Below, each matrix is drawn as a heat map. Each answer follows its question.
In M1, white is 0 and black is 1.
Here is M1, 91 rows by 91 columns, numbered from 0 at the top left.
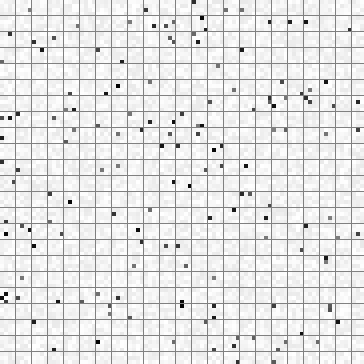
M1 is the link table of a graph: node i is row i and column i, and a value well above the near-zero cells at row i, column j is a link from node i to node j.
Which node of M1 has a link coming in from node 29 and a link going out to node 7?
node 2
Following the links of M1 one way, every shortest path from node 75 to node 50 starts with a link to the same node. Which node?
node 20
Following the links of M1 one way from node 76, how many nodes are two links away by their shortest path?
6
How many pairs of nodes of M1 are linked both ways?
2
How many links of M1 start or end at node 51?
4
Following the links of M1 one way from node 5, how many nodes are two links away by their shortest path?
9
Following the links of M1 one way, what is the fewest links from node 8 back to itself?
4
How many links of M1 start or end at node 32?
8
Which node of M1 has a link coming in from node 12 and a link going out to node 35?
node 60
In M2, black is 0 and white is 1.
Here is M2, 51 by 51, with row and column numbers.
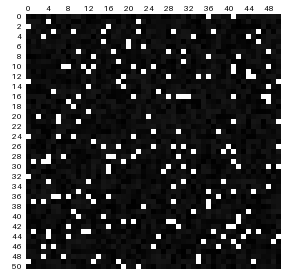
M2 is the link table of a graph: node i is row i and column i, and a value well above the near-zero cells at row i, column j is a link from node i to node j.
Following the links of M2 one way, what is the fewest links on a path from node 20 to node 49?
6
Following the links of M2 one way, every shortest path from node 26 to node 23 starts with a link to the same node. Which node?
node 40
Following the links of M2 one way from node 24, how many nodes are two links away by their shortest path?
8
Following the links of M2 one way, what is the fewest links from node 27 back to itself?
3
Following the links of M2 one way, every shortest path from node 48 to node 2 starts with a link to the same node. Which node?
node 3
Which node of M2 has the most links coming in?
node 41
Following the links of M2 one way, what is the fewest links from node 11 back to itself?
3
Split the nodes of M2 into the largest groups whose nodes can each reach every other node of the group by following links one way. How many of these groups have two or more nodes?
1
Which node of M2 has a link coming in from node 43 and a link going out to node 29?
node 37
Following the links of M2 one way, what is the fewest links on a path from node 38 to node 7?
4
